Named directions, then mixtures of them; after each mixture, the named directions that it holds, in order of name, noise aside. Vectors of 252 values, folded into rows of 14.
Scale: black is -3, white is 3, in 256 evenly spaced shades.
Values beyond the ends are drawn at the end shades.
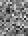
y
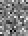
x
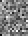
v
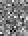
x.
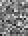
v, x, y.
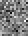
v, x, y.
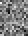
x, y.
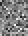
v, y.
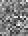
v, x, y.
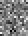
x.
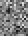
y.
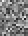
v, y.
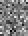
x.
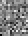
v, x.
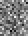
x.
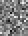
x, y.
